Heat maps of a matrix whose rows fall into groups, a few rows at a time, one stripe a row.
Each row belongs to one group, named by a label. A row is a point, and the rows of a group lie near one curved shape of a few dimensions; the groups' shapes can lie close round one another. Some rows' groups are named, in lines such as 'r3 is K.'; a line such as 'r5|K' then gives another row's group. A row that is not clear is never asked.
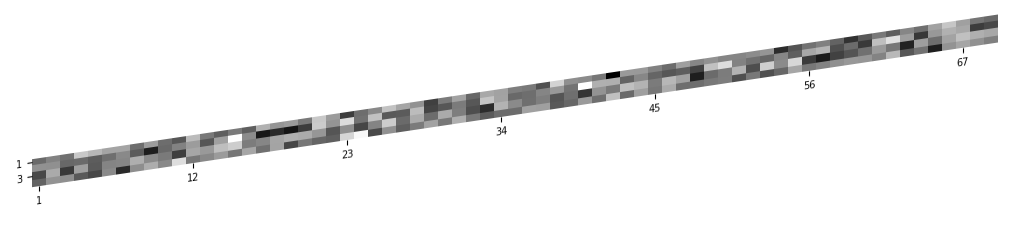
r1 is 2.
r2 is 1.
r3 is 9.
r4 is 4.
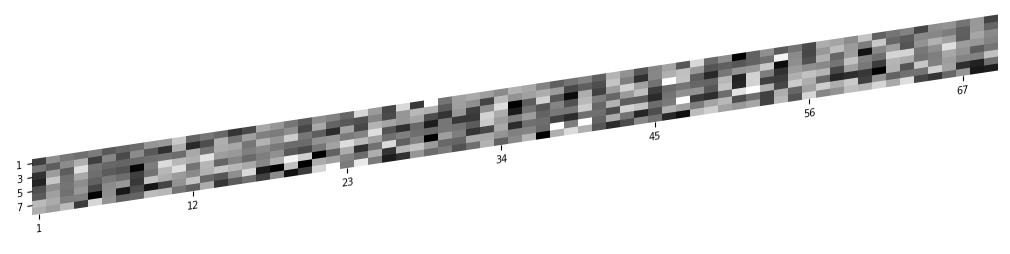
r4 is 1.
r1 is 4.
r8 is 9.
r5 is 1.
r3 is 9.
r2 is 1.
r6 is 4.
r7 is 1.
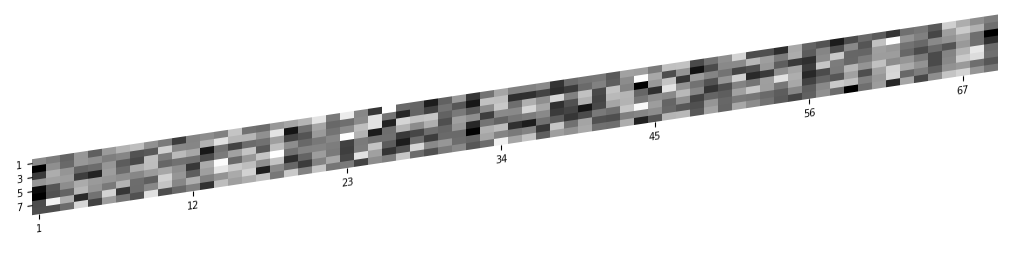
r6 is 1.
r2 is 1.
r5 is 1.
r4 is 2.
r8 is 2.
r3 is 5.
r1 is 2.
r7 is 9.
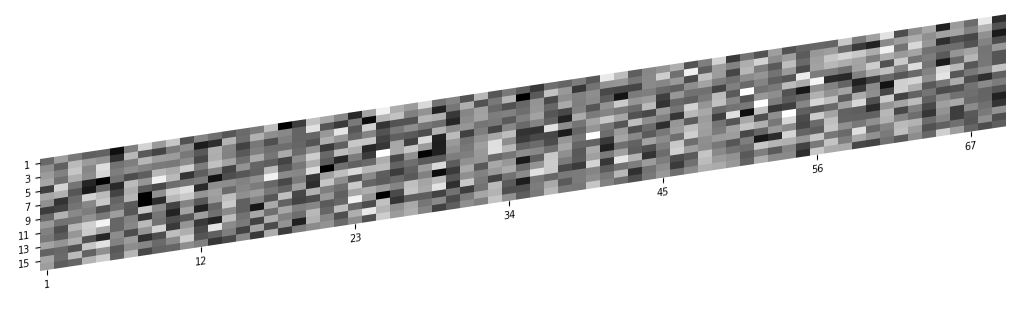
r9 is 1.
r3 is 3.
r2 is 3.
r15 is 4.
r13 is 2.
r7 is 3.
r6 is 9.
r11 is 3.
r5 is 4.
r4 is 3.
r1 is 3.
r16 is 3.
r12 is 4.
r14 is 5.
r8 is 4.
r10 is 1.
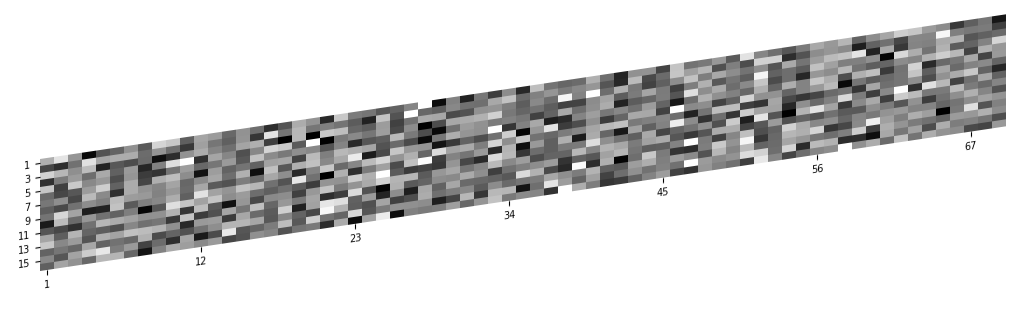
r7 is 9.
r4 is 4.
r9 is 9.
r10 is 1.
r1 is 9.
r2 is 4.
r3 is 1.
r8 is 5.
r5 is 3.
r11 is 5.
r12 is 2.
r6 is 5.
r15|3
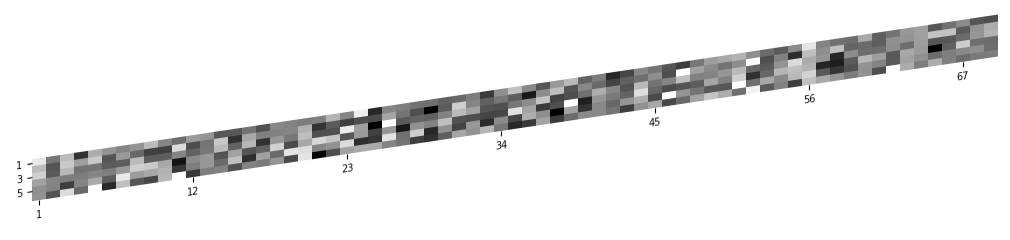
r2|3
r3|2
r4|9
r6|4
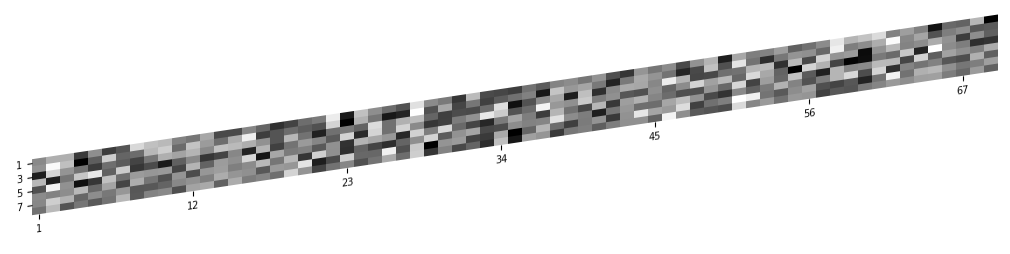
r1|3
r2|9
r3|9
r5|9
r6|1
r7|4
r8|9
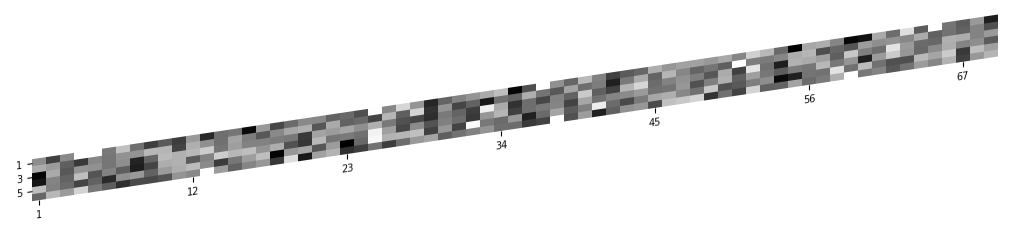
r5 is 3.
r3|1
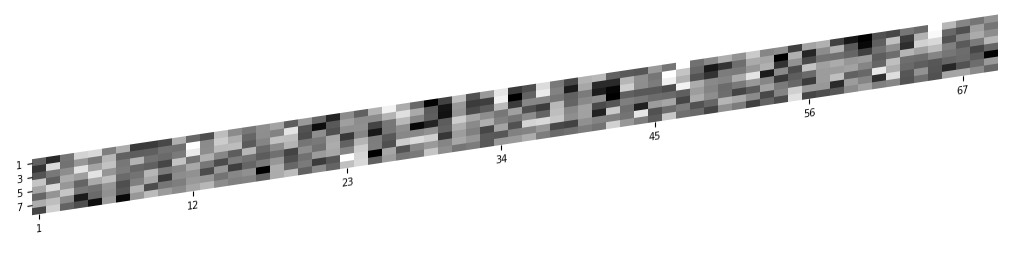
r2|9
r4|3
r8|4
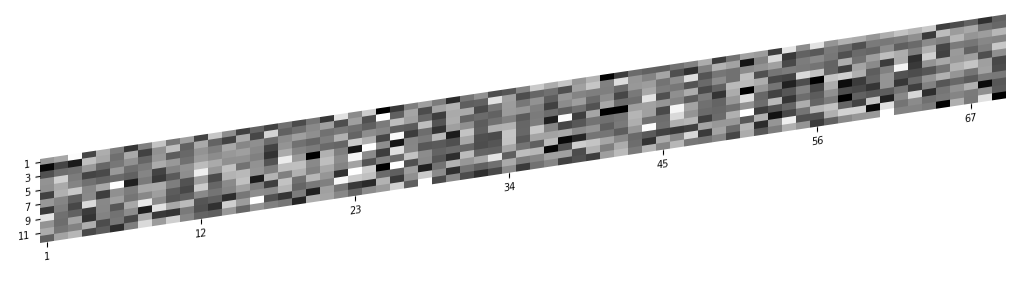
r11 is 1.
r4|9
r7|2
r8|4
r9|2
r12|3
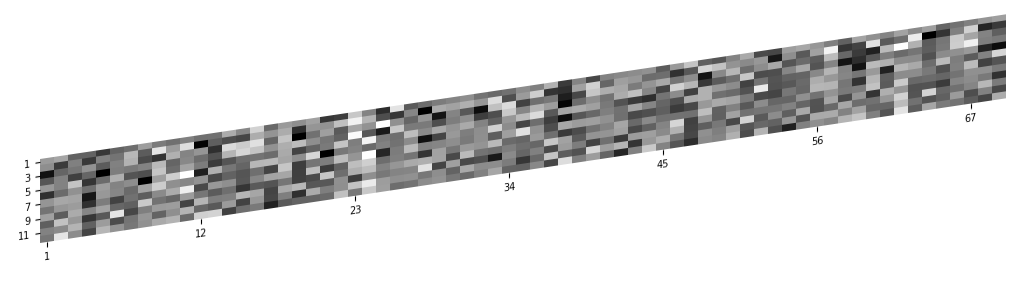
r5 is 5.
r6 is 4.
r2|5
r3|1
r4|2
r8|4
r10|9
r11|4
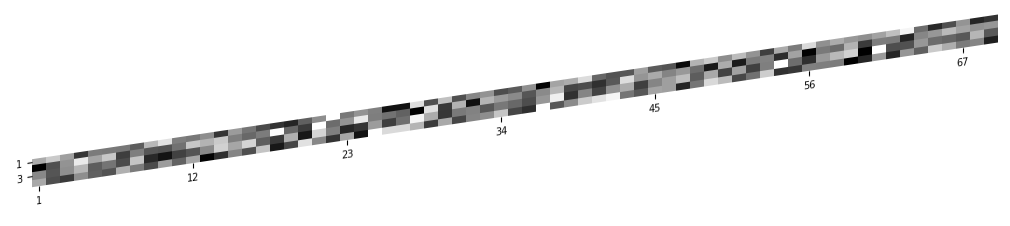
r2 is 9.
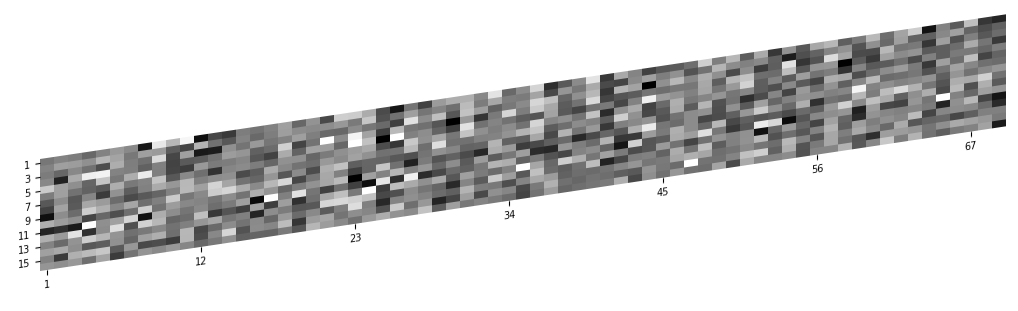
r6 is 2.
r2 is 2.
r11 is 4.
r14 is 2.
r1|5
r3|2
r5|2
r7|4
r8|1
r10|3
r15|3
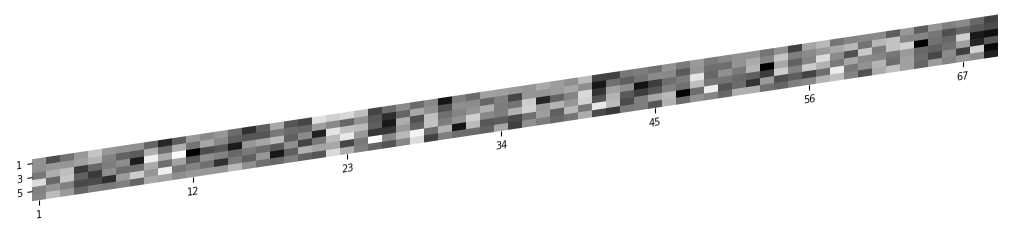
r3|5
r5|3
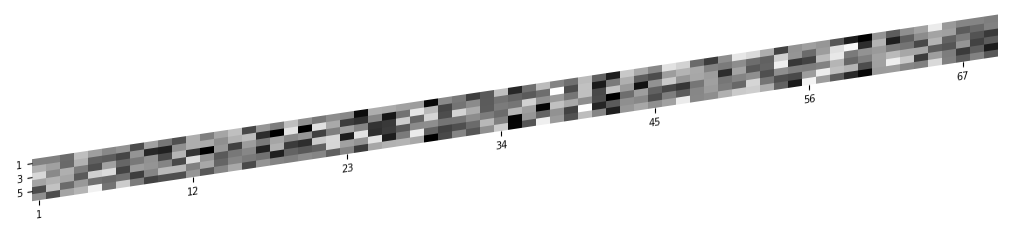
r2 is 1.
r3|2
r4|9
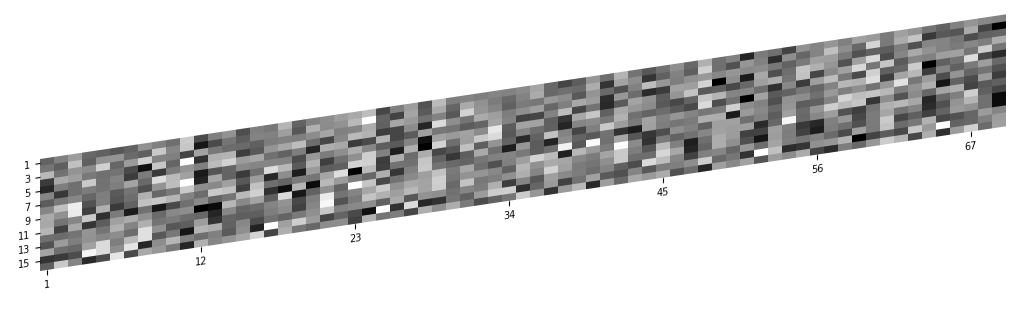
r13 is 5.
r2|5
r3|2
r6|5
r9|3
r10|1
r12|5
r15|4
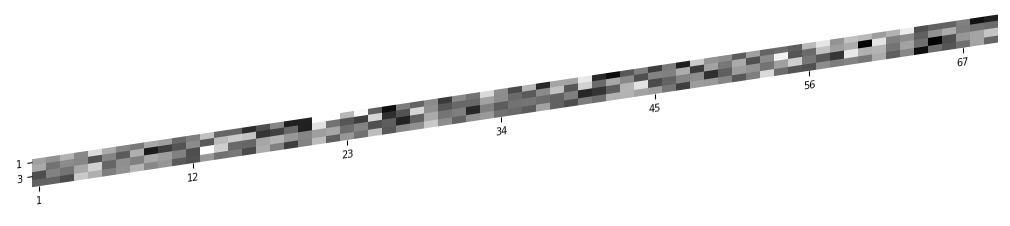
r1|9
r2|1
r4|5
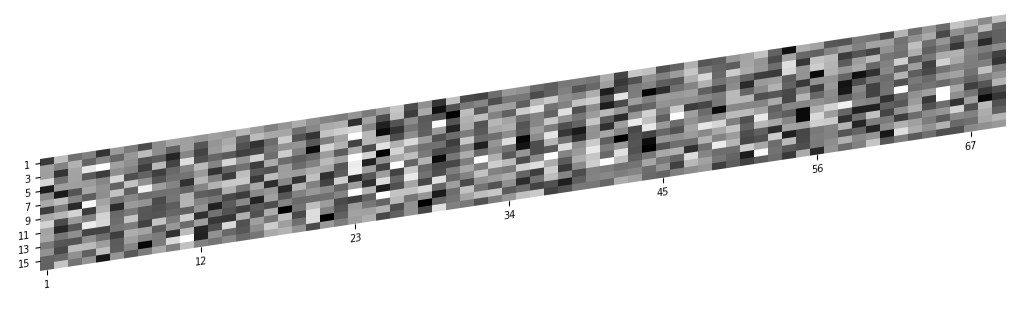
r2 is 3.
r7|2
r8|9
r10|3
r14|3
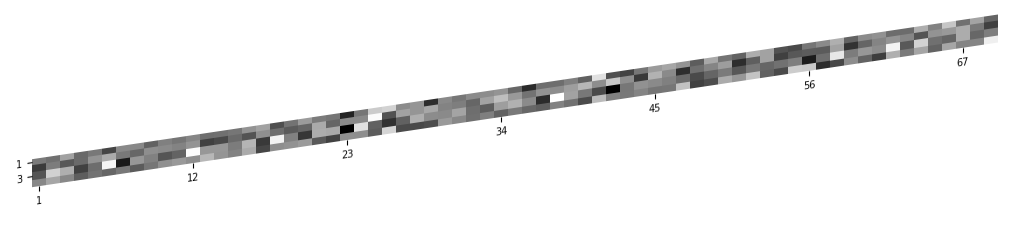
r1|3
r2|5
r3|9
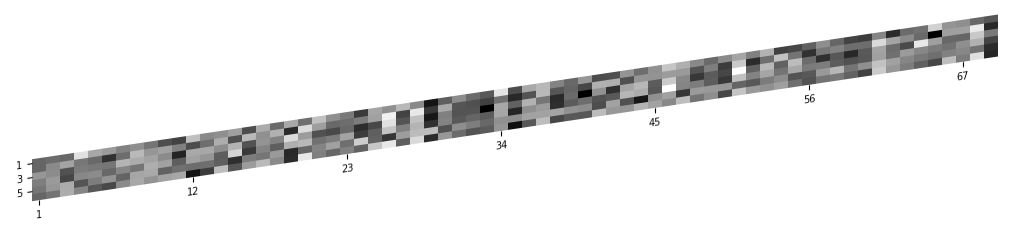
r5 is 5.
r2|3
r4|9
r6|3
